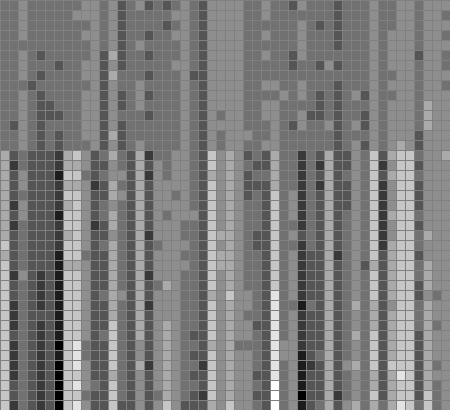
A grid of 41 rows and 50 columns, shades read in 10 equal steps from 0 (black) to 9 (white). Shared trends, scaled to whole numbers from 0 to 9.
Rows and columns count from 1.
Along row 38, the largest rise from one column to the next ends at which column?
8
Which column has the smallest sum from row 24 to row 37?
7
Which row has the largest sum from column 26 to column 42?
41
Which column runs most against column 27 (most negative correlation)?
32
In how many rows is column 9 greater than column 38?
39
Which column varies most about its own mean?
31
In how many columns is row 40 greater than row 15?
20
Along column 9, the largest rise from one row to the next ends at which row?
16
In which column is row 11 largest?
48
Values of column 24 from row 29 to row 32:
7 6 7 7
